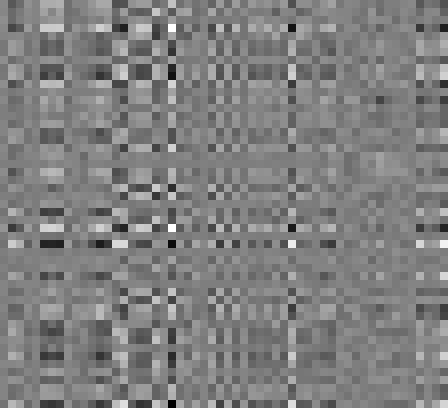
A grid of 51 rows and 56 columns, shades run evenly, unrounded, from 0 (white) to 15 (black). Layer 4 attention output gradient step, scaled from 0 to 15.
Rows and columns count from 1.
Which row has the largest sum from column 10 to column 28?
31
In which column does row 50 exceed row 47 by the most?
20
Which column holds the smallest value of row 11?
22
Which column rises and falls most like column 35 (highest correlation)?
26
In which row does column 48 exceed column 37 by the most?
51
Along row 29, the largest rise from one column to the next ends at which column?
23
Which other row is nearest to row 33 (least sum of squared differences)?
12
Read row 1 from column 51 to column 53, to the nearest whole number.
7 7 10
